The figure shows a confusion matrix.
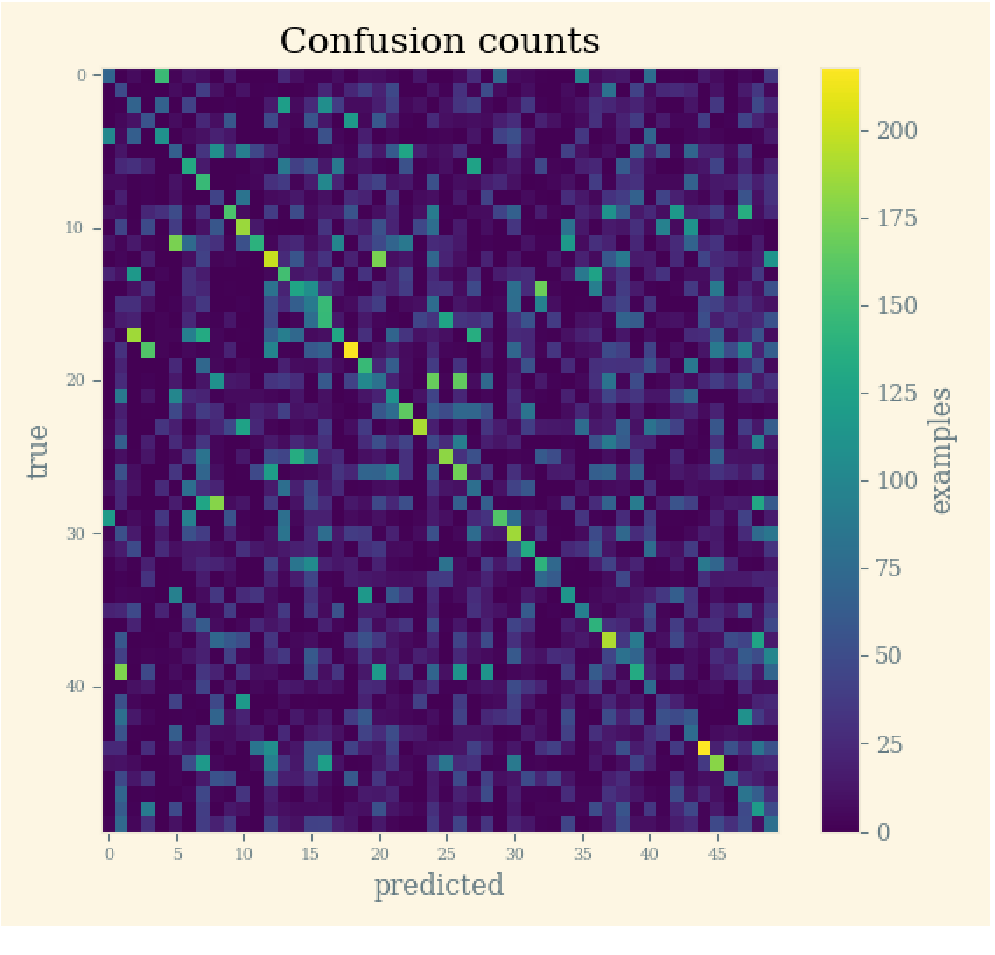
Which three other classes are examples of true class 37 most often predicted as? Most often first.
48, 39, 8
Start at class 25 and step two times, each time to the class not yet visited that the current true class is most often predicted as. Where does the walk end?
32
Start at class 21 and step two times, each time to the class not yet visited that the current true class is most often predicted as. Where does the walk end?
22
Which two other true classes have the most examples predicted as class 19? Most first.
34, 20
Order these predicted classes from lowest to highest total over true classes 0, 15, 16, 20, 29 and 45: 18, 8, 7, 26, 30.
18, 8, 7, 26, 30
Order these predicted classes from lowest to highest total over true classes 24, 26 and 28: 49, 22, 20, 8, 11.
11, 49, 22, 20, 8
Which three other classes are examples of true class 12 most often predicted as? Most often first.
20, 49, 38
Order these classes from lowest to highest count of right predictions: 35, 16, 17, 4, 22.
35, 4, 17, 16, 22
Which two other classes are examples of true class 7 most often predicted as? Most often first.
16, 43
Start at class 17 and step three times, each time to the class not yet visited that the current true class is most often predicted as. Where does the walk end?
36
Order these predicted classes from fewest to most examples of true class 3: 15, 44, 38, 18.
38, 44, 15, 18
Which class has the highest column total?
7
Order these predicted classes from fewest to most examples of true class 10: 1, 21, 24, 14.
14, 21, 1, 24
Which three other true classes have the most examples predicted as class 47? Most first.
9, 42, 18
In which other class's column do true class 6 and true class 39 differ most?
1
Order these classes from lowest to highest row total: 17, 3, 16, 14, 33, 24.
33, 3, 24, 16, 14, 17
